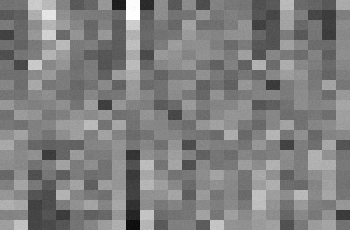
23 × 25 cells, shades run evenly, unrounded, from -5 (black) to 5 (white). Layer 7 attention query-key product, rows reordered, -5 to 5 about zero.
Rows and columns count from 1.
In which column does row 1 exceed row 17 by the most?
10
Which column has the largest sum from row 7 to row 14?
3
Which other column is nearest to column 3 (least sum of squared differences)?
21
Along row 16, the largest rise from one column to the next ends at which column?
11
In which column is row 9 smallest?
20
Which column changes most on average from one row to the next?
5
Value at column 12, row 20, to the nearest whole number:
1
